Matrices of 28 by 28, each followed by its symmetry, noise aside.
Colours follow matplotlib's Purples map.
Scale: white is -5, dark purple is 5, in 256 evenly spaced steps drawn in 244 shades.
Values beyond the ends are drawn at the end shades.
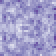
mirrored top to bottom.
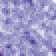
antisymmetric.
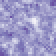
symmetric across the other diagonal.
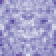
mirrored left to right.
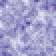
symmetric.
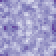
mirrored top to bottom.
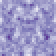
mirrored left to right.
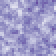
no symmetry.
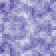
mirrored top to bottom.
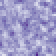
no symmetry.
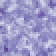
symmetric across the other diagonal.
